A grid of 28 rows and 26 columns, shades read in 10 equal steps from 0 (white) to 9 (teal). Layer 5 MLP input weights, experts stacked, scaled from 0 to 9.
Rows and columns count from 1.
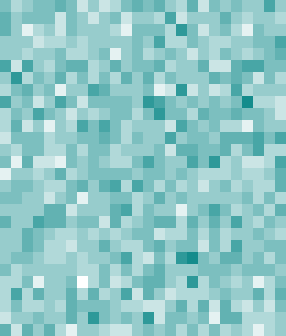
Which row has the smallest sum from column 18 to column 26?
28
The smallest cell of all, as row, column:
24, 8
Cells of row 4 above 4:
6
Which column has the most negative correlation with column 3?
2
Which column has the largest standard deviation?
17
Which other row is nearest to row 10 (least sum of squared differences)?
23
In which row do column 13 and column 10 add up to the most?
16
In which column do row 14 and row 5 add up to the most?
26
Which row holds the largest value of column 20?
14
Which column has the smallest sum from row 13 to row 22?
5
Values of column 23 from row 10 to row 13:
5 1 6 5
